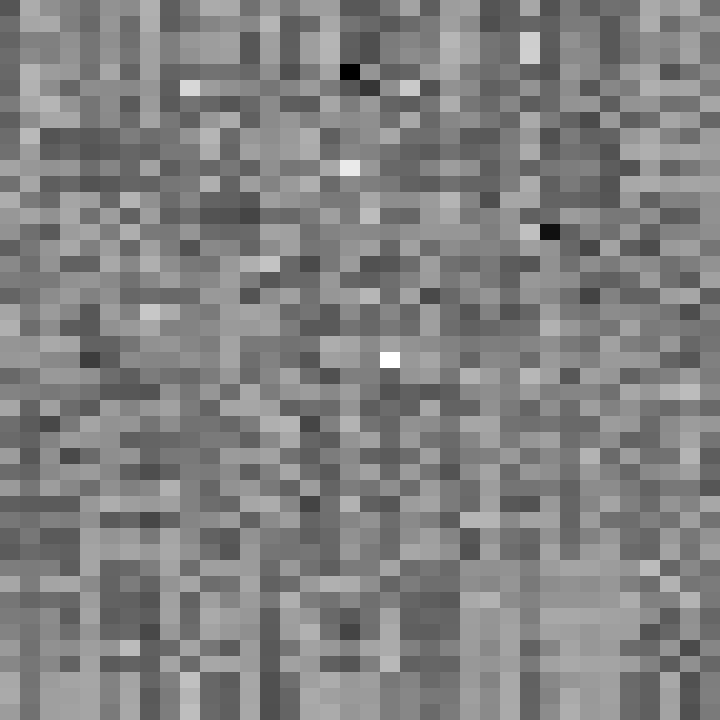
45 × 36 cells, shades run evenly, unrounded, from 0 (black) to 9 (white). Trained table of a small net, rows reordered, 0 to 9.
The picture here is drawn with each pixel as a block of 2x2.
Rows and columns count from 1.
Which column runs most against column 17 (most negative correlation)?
15
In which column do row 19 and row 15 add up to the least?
28
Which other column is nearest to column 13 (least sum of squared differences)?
9
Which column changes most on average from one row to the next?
27
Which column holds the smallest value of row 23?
5
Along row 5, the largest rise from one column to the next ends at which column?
19
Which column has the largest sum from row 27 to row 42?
25
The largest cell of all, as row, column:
23, 20
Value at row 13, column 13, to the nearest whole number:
3
